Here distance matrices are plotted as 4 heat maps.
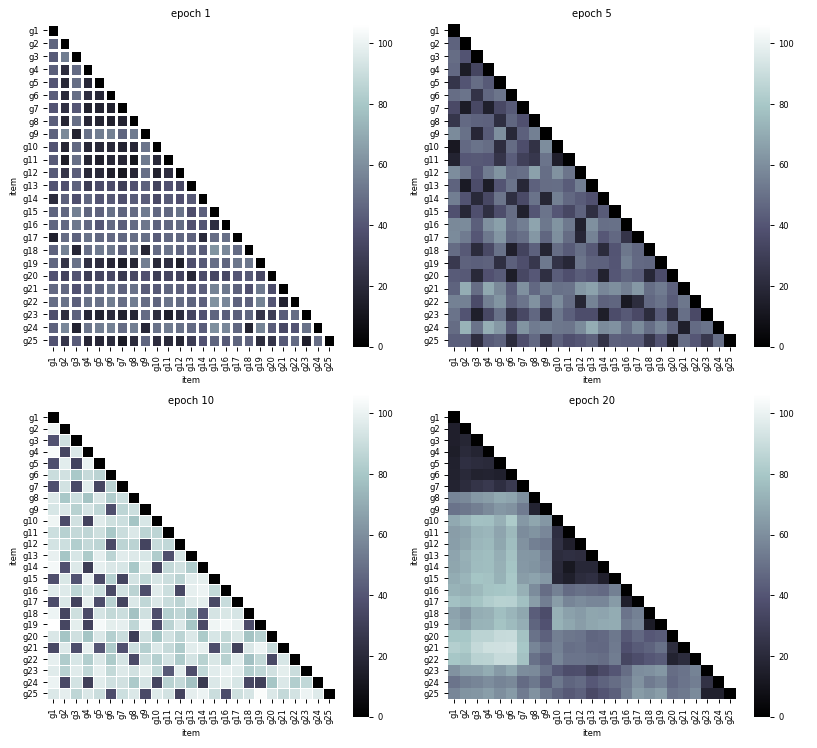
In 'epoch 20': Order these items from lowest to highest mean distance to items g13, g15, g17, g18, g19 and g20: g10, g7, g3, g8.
g10, g8, g7, g3
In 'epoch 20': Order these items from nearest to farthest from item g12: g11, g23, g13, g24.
g11, g13, g23, g24
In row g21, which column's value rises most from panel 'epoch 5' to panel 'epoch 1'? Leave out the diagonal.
g24
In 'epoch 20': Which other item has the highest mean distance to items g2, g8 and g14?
g17
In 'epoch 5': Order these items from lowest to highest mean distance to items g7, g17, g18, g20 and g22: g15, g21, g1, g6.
g6, g15, g1, g21
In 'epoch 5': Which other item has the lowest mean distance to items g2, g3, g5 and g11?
g7
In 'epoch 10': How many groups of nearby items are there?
5
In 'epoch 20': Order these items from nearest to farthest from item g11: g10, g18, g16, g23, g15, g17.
g15, g10, g23, g16, g17, g18
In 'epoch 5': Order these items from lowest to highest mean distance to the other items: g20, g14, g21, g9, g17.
g20, g14, g9, g17, g21
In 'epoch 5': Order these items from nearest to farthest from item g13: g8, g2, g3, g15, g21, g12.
g2, g15, g3, g8, g12, g21
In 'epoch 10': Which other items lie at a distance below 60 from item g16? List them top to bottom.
g6, g9, g12, g25
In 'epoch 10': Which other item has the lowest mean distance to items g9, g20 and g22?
g8
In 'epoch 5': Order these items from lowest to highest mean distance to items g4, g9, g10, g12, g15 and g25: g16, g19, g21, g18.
g18, g19, g16, g21
